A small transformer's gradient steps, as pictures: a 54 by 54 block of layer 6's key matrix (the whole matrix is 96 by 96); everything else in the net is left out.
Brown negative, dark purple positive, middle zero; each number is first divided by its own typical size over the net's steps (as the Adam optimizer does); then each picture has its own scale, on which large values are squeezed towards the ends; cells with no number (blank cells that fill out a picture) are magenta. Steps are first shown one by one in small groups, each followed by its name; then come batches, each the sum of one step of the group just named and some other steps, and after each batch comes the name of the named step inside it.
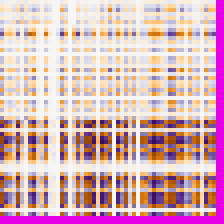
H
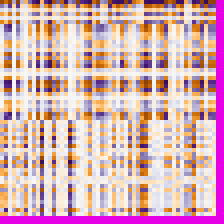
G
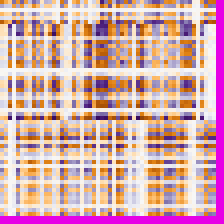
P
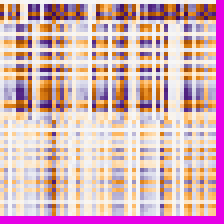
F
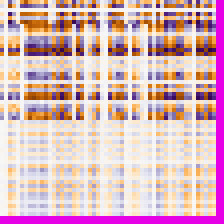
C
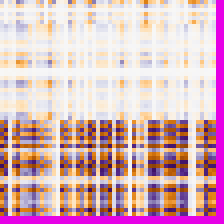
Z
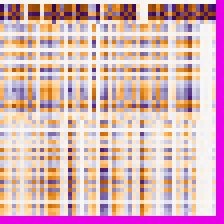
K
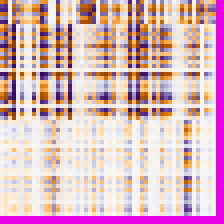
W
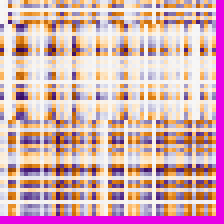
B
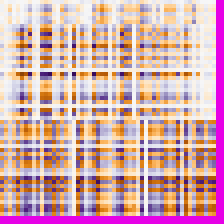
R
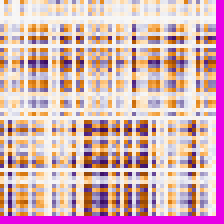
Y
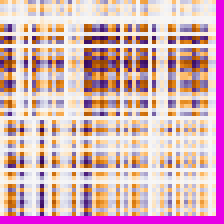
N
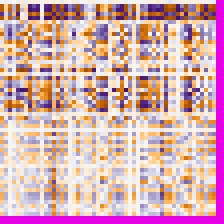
F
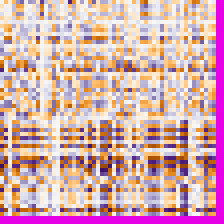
Z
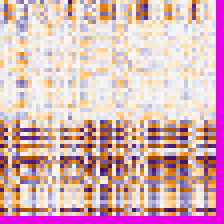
Z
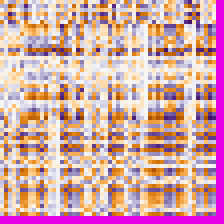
C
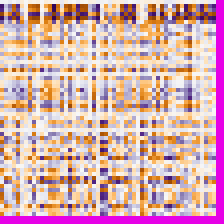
K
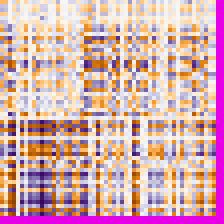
N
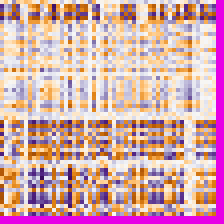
K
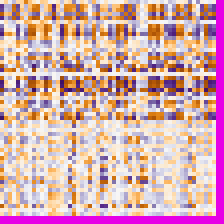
K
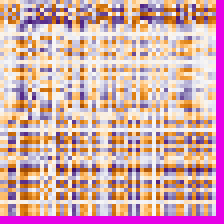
F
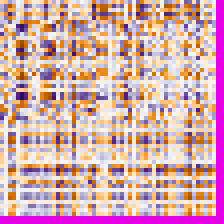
B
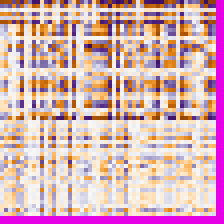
G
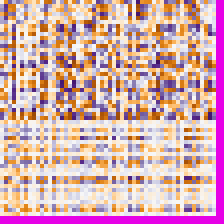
W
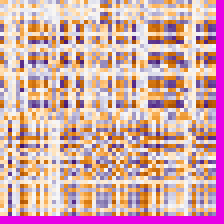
Y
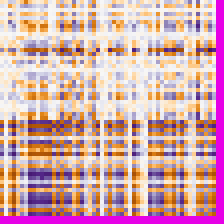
C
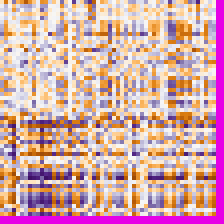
R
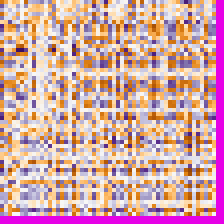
B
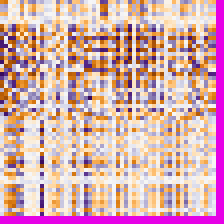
N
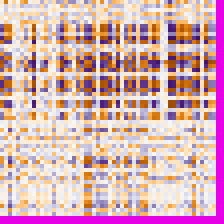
Y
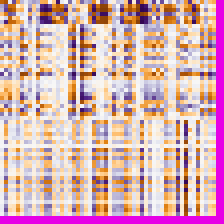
R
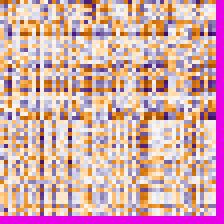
G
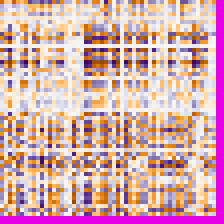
N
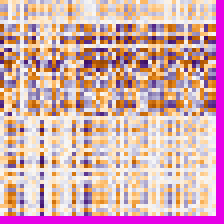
N
